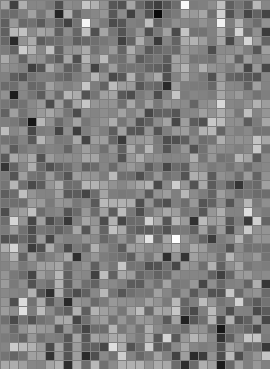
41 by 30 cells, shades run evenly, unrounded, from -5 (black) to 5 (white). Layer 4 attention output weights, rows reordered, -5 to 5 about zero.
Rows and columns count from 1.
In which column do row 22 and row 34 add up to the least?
8
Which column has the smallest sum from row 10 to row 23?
19
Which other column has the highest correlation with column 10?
25
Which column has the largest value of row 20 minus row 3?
13
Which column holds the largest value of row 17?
29
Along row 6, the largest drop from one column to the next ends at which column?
7
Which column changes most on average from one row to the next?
2
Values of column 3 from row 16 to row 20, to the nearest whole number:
0 0 1 0 1
